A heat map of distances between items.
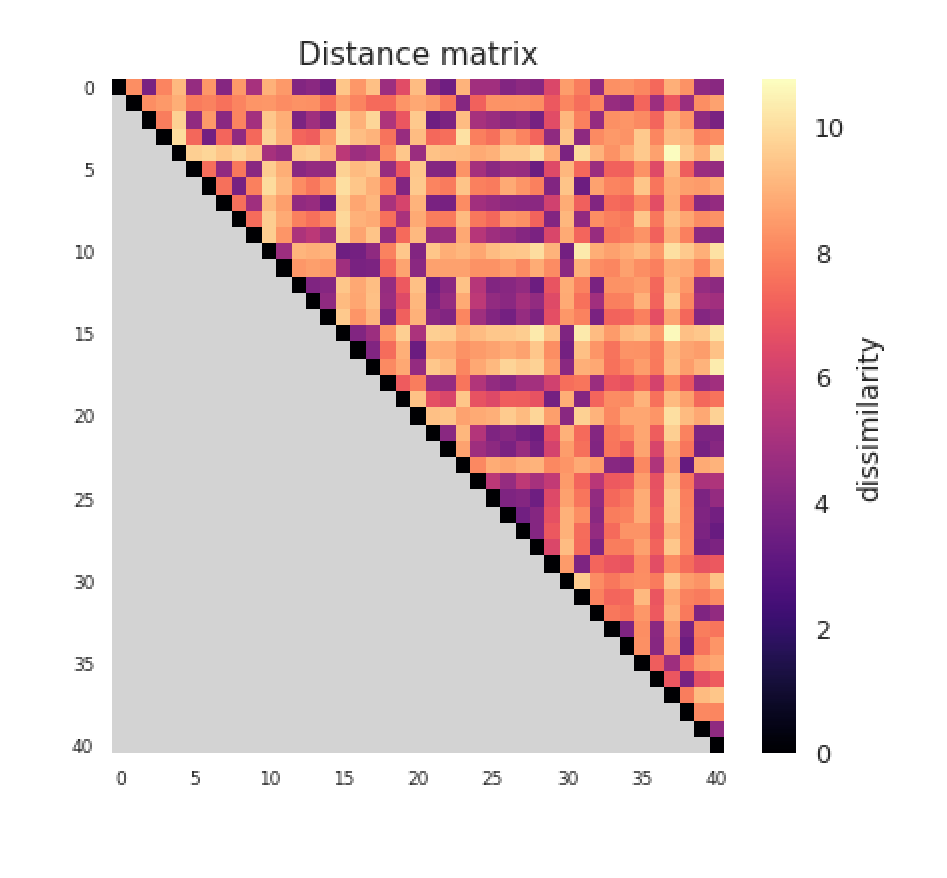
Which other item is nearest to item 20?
16
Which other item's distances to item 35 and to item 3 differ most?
6
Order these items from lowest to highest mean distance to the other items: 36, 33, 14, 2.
14, 2, 36, 33
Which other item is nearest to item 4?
30
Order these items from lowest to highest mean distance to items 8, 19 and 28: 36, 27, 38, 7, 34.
7, 27, 36, 34, 38
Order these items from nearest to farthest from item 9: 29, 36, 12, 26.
26, 12, 29, 36
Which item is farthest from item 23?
3
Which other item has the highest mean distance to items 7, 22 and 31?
15
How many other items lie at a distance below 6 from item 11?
7
